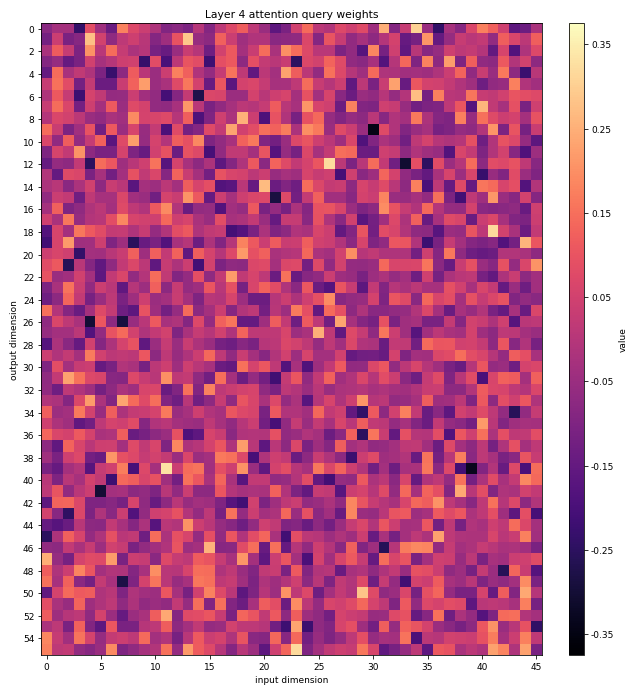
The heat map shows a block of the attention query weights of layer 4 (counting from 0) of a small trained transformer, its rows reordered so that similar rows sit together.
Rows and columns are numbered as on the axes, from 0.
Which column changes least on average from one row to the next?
1
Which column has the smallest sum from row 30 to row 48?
24
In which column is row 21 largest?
45
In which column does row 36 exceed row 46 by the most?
31
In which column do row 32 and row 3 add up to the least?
11
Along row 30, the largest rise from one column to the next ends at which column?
18
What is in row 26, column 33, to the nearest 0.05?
-0.05
